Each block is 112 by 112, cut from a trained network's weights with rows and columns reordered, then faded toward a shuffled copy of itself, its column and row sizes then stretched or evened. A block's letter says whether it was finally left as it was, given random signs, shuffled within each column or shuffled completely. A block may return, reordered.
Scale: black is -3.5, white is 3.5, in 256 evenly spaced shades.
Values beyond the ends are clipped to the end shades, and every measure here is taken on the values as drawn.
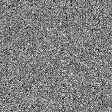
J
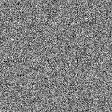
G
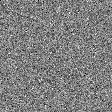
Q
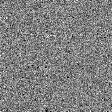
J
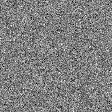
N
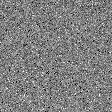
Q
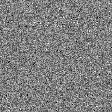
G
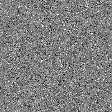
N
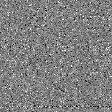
G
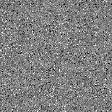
G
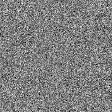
J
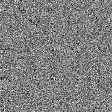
G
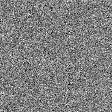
N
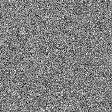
J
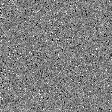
N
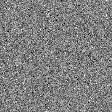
N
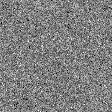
N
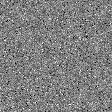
Q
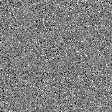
J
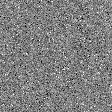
Q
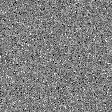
Q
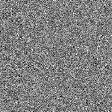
G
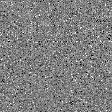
G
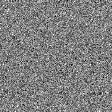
G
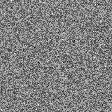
G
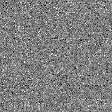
G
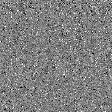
G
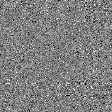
G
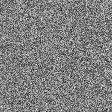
N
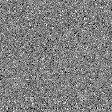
G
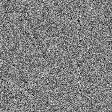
N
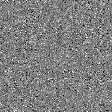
G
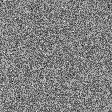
Q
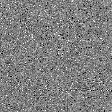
G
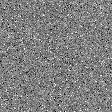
Q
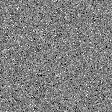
Q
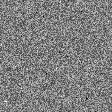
N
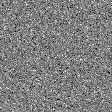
Q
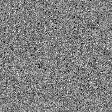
J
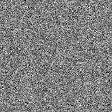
J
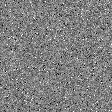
Q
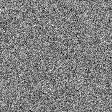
Q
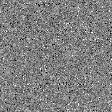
G
